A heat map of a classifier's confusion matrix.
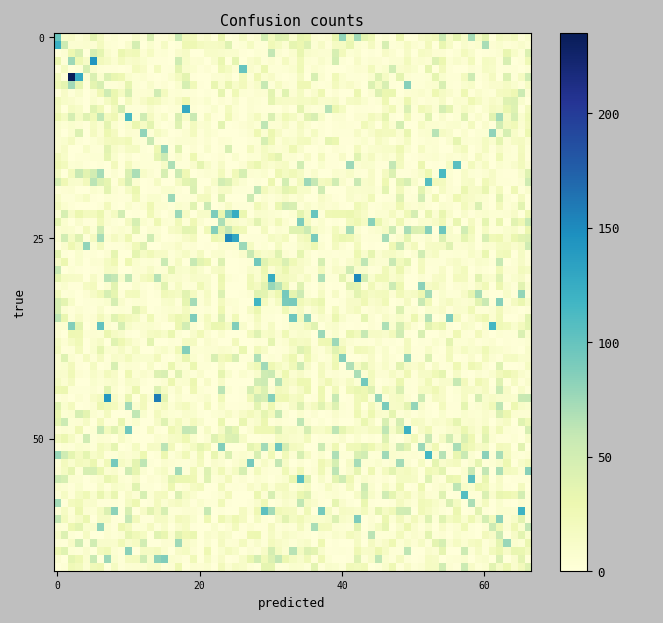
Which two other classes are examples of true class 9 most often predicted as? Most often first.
18, 38
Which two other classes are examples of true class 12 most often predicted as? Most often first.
61, 53
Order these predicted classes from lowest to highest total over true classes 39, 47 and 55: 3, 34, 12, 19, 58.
12, 19, 3, 58, 34
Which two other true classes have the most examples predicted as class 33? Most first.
35, 64
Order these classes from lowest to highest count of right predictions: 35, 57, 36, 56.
36, 56, 35, 57
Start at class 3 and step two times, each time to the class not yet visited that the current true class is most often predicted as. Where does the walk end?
2
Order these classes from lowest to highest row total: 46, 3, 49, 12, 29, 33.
29, 12, 3, 46, 33, 49
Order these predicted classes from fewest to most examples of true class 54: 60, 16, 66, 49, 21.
16, 49, 21, 60, 66
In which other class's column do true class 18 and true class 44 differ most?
52
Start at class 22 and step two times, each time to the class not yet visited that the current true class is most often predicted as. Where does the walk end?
24
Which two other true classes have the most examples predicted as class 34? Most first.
55, 23
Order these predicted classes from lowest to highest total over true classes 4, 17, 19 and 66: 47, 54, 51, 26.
51, 47, 26, 54
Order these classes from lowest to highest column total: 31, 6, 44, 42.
44, 31, 6, 42
